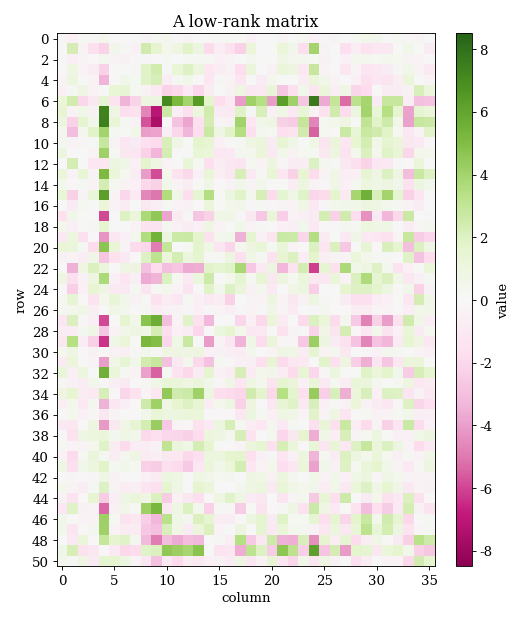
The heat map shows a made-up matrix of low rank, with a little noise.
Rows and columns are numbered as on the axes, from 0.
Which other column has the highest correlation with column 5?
34
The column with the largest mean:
4
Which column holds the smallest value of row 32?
9
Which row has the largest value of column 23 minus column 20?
15
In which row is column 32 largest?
6
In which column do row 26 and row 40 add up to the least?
24
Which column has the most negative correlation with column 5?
22
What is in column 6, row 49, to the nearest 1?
-2
